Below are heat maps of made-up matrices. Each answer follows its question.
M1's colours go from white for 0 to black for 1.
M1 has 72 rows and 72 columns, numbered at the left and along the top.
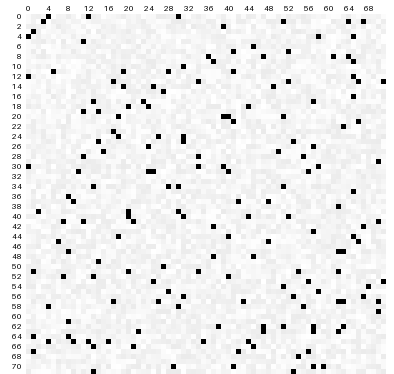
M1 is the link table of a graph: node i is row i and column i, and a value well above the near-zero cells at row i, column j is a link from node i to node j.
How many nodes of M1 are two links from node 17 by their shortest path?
9
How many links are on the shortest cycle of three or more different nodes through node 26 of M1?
7
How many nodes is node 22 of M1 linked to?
1
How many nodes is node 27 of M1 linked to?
2
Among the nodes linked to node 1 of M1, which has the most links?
node 51
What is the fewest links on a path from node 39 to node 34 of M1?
2
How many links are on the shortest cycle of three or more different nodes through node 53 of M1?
4
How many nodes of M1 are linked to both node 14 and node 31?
1
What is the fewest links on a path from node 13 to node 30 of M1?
2
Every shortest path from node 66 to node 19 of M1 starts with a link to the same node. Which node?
node 21
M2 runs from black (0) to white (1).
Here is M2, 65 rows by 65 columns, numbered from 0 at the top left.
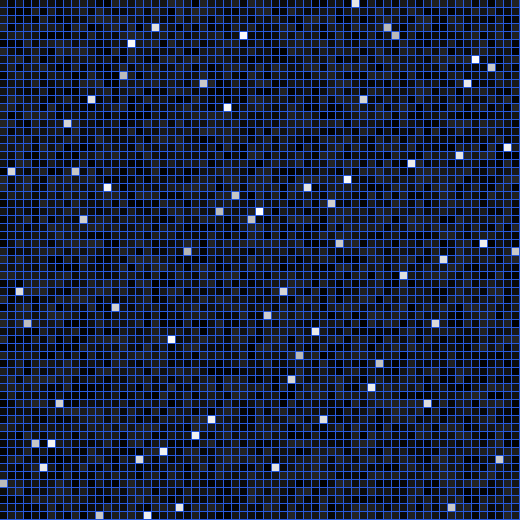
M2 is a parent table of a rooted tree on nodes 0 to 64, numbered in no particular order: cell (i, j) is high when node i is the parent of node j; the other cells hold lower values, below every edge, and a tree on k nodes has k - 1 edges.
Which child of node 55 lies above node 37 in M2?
4
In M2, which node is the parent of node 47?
45
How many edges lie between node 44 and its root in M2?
8
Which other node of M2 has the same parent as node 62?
17
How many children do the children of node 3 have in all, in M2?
2
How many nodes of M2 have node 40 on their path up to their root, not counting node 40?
10
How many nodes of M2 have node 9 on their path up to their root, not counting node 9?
3
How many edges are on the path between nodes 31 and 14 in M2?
3
